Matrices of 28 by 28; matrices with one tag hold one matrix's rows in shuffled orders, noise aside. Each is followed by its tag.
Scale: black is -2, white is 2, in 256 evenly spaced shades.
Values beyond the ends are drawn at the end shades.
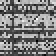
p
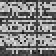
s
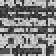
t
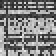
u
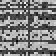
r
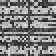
r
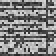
t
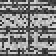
r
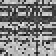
s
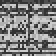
r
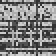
s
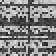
r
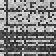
u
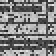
t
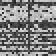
r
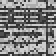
t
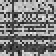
p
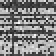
p
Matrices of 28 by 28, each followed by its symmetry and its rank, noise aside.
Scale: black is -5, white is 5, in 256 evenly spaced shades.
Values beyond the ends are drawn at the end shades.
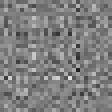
antisymmetric, rank four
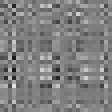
no symmetry, rank two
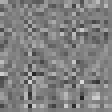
no symmetry, rank three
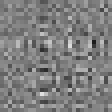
antisymmetric, rank four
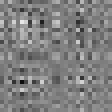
no symmetry, rank two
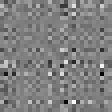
antisymmetric, rank two
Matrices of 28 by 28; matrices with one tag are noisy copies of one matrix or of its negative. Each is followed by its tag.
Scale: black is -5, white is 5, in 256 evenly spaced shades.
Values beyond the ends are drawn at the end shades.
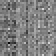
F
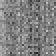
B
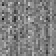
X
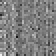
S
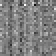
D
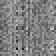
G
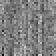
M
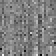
M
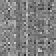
F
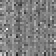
S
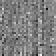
M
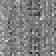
B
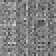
F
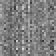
G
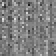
X
